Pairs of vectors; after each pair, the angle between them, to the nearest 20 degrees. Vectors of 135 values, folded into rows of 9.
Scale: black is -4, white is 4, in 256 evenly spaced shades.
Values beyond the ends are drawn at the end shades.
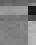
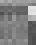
160 degrees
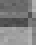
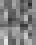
60 degrees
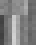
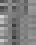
140 degrees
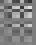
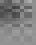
120 degrees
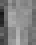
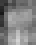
40 degrees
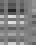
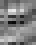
140 degrees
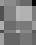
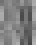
120 degrees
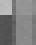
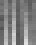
100 degrees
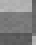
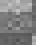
20 degrees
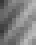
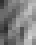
20 degrees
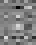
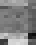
100 degrees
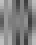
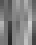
140 degrees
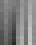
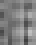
60 degrees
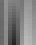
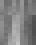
140 degrees
